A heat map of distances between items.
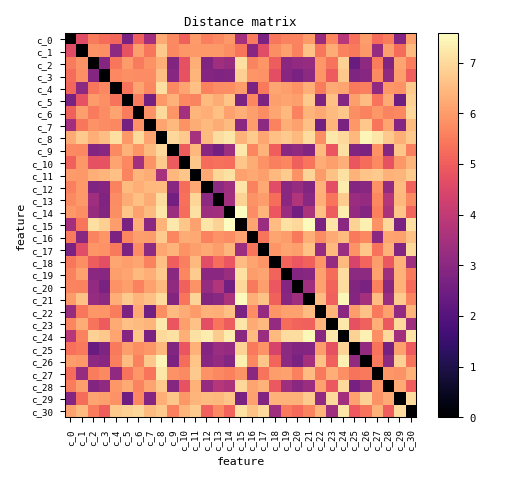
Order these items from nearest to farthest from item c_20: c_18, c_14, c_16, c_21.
c_14, c_21, c_18, c_16
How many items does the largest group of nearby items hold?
12
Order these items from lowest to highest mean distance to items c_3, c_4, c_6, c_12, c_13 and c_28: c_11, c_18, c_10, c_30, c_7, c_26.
c_26, c_10, c_18, c_30, c_7, c_11
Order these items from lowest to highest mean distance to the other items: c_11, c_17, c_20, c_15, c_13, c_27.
c_20, c_13, c_17, c_27, c_15, c_11
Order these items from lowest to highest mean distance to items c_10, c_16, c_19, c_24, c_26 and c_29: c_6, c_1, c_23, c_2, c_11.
c_2, c_1, c_6, c_23, c_11
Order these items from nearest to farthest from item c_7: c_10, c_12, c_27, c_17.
c_17, c_27, c_10, c_12
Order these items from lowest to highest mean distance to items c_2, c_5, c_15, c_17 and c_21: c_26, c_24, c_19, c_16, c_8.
c_24, c_19, c_26, c_16, c_8
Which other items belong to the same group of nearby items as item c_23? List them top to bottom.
c_18, c_30
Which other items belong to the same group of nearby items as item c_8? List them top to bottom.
c_11
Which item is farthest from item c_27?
c_8
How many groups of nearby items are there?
6
